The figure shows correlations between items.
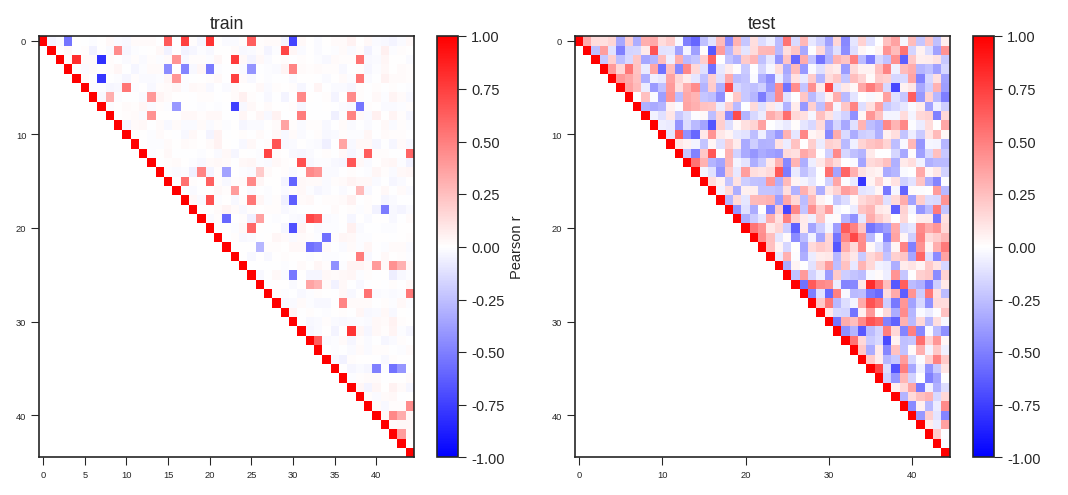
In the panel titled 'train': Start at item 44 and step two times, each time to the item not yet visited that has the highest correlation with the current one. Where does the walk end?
27
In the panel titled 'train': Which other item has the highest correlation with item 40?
42
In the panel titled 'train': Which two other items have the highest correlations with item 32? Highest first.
19, 33
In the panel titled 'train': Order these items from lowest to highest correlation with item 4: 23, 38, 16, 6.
6, 16, 38, 23
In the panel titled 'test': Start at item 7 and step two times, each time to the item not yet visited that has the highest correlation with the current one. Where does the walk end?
21
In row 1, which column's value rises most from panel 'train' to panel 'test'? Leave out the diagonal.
39
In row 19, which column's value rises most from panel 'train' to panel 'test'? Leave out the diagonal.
8
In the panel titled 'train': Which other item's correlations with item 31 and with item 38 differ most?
37
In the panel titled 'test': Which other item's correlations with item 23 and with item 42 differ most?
27
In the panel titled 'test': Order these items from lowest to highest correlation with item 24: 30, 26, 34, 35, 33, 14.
33, 26, 35, 34, 30, 14
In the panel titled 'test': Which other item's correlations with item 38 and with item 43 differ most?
18
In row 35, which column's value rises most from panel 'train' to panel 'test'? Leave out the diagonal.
26
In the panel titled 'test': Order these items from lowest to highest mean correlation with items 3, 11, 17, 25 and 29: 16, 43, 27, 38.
43, 16, 27, 38
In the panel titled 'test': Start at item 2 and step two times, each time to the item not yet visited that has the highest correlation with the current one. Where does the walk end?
12
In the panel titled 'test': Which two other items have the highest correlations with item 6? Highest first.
40, 3
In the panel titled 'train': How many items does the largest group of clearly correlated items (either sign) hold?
7
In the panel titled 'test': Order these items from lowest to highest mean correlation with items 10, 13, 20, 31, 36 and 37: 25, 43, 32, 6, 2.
32, 43, 25, 2, 6
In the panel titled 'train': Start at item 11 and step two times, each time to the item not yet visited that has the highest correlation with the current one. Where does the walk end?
36
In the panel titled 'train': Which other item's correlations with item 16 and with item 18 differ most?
41
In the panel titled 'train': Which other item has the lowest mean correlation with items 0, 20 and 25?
30
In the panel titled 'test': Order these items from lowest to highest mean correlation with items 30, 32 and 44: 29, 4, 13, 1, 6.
6, 4, 1, 13, 29
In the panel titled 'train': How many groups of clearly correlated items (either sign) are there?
11
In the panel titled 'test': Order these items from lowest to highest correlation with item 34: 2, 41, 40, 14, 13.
13, 2, 40, 41, 14
